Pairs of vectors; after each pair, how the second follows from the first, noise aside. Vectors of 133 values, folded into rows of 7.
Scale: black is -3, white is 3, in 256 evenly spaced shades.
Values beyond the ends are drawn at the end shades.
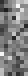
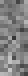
reversed, shrunk.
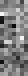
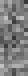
wrapped around, shrunk.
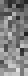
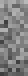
reversed, shrunk.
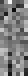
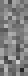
wrapped around, shrunk.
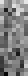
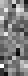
sign-scrambled.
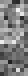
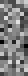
sign-scrambled.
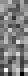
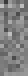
reversed, shrunk.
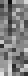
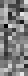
wrapped around.
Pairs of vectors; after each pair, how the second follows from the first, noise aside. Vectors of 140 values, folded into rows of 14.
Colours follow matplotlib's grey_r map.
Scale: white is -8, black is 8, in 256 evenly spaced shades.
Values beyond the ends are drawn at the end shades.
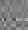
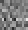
scaled up.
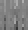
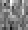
reversed, negated, scaled up.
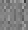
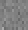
reversed, negated, shrunk.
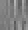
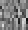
wrapped around, negated, scaled up.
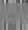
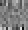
reversed, negated, scaled up.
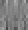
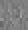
wrapped around, negated, shrunk.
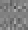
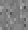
wrapped around, negated, partly zeroed.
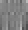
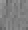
reversed, negated, shrunk.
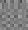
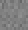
shrunk.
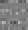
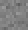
wrapped around, negated, shrunk.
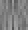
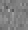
wrapped around, negated, partly zeroed.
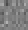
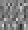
reversed, scaled up.
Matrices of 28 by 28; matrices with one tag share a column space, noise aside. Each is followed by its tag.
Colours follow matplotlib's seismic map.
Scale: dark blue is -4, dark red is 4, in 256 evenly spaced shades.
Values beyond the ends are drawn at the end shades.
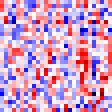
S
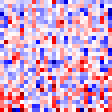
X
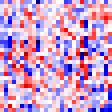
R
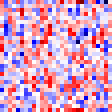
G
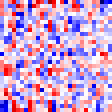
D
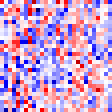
G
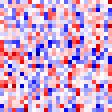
R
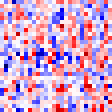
R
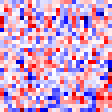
X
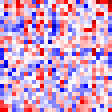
D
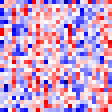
G
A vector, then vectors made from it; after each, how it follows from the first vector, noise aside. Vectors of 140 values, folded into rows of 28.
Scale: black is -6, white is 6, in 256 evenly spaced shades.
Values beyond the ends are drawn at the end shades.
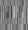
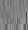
partly zeroed.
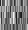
reversed, scaled up.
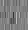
reversed, negated, partly zeroed.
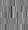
partly zeroed.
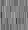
reversed, partly zeroed.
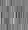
reversed, partly zeroed.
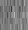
partly zeroed.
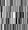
reversed, scaled up.
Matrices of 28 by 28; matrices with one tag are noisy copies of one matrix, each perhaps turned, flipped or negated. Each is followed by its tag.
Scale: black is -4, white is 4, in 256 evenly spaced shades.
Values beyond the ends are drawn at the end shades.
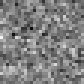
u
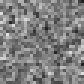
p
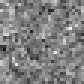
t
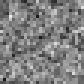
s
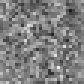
u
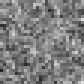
p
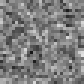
s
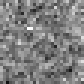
t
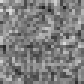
t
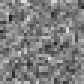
s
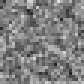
s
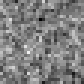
t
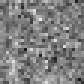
u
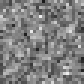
s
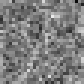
s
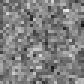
s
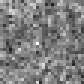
t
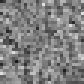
p
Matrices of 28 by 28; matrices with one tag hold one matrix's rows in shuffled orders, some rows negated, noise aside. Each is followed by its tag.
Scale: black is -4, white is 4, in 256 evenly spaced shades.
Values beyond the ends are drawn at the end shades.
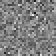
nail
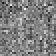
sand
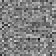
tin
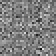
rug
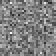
sand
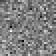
sand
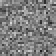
sand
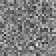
nail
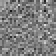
sand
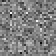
sand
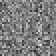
rug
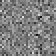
rug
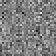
rug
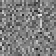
rug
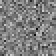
nail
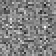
sand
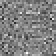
tin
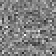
tin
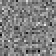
tin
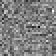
tin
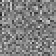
rug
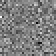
rug
